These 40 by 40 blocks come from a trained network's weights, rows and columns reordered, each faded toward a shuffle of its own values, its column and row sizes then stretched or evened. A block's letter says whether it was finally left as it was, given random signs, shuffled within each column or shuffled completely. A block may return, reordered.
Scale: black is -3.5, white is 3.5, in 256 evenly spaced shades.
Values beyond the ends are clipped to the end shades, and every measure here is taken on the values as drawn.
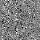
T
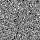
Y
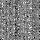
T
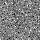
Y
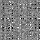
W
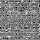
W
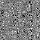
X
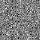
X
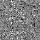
T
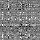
W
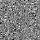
T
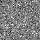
Y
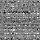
W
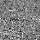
X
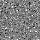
Y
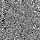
T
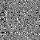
X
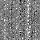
T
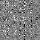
X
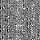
W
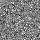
Y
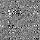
X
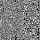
T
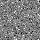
Y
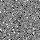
Y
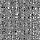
W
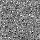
Y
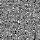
T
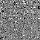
X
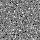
Y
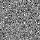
T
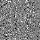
T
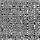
W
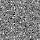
T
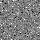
Y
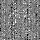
T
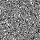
Y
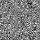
X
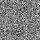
T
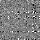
X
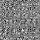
W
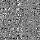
X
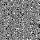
T
